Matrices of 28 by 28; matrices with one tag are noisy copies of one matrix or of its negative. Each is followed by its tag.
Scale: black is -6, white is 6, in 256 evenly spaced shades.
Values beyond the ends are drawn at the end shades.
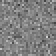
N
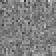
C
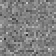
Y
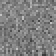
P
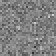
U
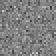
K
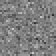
U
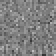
P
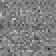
Y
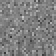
P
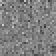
C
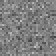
U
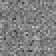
Y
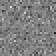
K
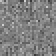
C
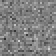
Y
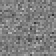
U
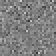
K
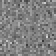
N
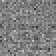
Y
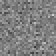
U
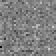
Y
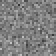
N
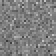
N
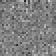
C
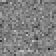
Y
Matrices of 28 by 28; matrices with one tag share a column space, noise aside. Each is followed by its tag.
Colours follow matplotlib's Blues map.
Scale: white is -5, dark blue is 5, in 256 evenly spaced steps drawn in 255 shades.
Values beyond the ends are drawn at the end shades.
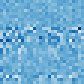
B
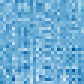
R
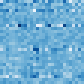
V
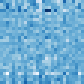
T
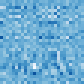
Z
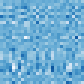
Z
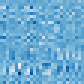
Z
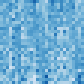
R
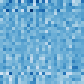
T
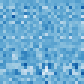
Z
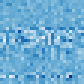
B
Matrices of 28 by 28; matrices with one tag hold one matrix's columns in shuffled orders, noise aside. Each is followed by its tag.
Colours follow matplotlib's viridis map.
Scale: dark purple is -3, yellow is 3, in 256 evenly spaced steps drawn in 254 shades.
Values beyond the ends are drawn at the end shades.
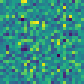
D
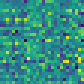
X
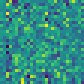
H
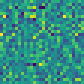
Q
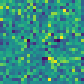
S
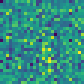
X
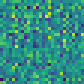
Q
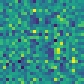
X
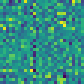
H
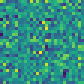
D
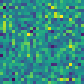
Q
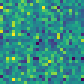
S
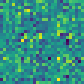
S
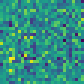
X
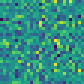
D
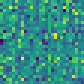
S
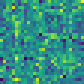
S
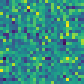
S
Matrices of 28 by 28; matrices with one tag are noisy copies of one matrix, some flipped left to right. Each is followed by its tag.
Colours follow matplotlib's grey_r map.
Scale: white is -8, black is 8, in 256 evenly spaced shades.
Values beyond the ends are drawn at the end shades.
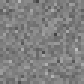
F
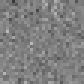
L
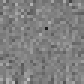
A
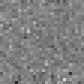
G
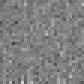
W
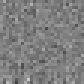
A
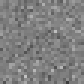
G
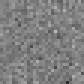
G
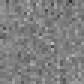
L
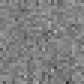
G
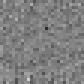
A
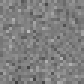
G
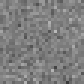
G
